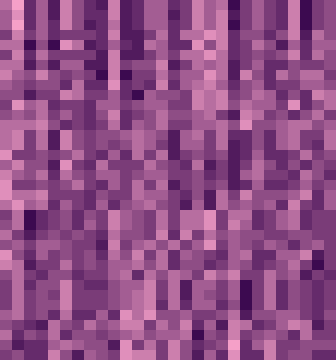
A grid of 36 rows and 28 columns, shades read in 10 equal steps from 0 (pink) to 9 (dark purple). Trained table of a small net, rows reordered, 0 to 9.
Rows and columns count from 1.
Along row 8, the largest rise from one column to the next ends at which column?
11
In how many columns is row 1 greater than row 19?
11
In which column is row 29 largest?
21
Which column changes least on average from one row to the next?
28
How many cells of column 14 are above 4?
13
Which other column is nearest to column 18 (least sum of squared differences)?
10
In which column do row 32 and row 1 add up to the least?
2
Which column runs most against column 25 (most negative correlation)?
26
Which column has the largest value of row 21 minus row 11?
18
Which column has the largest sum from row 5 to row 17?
20
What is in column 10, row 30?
5
